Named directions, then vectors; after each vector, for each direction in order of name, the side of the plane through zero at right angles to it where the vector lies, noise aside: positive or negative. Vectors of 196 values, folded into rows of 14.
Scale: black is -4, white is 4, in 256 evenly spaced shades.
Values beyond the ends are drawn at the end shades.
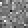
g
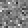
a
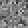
positive, negative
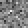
negative, negative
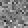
positive, negative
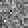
positive, positive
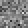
negative, positive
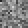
positive, positive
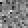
negative, negative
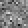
negative, positive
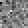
negative, negative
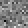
positive, negative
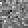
positive, positive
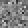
positive, negative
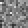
positive, positive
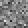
negative, positive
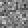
positive, positive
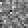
positive, positive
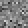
negative, positive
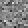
negative, positive
